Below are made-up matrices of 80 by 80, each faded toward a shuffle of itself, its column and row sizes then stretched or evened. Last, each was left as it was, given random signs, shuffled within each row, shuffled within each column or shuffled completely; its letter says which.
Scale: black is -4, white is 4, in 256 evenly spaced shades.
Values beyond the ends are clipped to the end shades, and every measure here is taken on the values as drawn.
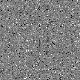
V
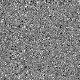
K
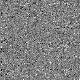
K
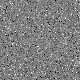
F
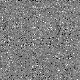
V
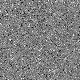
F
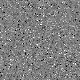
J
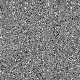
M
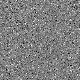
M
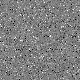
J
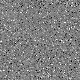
J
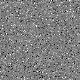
J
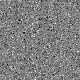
F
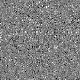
V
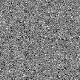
V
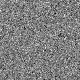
F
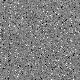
M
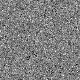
M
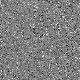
M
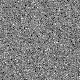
F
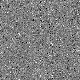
M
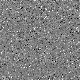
J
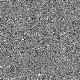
J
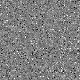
V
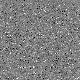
J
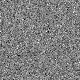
F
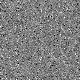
M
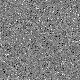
F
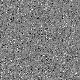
M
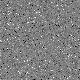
F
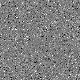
K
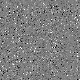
K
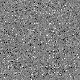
V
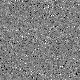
J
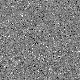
J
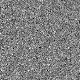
K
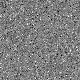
F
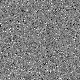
J
